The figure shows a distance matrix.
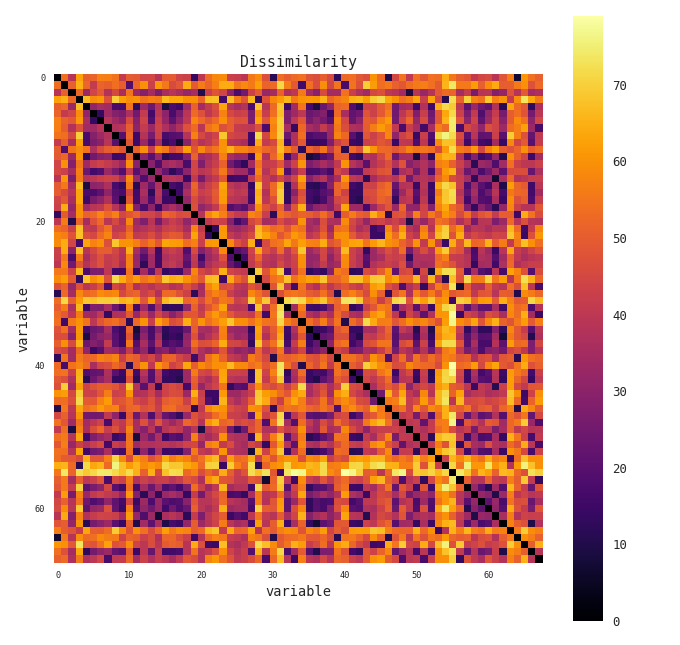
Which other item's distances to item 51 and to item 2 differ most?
49
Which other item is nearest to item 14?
61
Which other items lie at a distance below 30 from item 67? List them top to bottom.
7, 29, 33, 48, 51, 56
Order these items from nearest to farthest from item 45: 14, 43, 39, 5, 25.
25, 14, 43, 5, 39
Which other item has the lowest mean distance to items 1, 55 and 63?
53
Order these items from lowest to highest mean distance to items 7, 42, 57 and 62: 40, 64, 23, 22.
22, 40, 64, 23
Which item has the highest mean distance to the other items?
55
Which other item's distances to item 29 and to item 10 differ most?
56
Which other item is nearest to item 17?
9
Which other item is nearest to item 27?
52
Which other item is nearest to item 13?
16
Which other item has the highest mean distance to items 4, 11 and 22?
54
